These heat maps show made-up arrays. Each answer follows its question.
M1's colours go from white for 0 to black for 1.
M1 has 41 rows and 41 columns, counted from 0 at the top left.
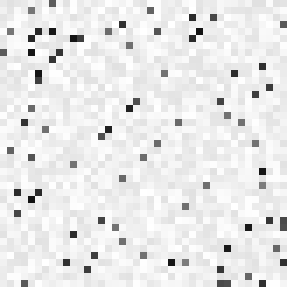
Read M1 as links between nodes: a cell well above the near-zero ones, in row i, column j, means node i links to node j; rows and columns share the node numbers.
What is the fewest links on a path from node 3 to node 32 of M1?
2
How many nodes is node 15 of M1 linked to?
2
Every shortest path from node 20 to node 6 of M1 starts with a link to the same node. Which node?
node 22
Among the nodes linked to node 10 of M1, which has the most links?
node 5
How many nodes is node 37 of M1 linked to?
4
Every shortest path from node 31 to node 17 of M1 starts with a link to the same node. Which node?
node 40
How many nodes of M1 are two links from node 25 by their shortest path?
2
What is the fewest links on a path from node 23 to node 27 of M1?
3
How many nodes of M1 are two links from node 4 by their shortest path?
8
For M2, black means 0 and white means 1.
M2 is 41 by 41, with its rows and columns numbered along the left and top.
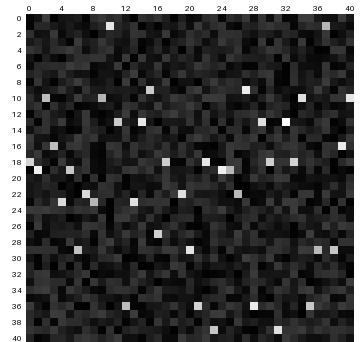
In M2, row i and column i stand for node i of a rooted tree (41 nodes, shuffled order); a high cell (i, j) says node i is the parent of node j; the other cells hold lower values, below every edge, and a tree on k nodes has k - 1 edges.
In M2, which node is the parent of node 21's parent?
29
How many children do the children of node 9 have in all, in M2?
1
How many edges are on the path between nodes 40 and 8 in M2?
7
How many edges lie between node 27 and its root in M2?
6
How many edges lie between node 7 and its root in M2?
2
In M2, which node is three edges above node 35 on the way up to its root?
13
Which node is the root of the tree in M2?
18
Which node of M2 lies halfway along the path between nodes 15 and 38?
39
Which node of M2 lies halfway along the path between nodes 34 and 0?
19
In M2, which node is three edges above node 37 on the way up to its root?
22
